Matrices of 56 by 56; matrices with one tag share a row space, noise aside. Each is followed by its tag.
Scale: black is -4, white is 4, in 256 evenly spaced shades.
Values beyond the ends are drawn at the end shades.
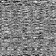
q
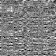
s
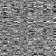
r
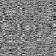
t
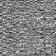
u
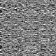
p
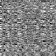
p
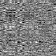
t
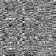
t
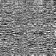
r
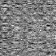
r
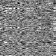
t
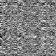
p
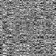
u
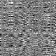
s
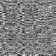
t
